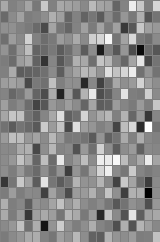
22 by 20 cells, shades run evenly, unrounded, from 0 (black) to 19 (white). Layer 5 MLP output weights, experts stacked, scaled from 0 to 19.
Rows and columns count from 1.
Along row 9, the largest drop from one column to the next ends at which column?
13
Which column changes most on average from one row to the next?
18
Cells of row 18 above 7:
16
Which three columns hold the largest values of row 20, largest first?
17, 14, 9
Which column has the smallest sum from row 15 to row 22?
19
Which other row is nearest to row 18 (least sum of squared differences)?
6
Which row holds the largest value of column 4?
4
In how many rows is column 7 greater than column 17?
11
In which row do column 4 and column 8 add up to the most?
15
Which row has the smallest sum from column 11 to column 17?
5
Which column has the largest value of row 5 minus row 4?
1
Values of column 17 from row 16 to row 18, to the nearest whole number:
15 12 13
